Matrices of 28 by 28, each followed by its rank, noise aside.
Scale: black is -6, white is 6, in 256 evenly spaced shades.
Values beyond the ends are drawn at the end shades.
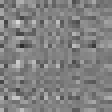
three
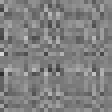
two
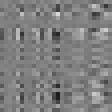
two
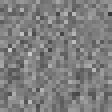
eight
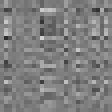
two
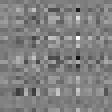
two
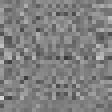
four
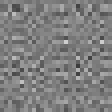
three
